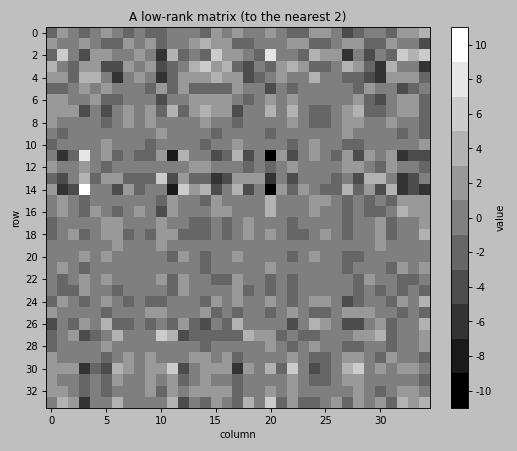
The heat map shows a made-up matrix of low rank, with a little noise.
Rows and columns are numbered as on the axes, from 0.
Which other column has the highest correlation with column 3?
12
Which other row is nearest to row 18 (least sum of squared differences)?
17
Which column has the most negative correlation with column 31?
34
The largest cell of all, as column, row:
3, 14
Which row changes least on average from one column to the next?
19
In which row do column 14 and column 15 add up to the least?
13
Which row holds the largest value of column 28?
30
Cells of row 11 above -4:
25
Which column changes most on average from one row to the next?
20
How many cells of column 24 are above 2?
3
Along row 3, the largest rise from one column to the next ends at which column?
31
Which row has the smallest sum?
11
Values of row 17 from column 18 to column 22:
2 0 0 0 -2
